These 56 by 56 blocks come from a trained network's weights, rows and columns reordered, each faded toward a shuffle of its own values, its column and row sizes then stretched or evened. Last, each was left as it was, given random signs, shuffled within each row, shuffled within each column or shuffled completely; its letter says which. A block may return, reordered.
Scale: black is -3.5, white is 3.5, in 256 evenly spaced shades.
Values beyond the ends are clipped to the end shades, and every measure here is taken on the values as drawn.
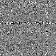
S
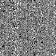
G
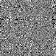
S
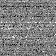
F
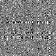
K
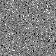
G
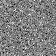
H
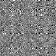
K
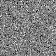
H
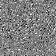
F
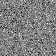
H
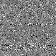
F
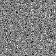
G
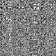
K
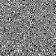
K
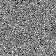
H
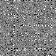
S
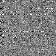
S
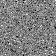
H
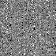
G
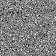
H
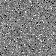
H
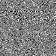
F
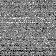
F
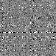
S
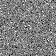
H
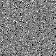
G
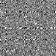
K
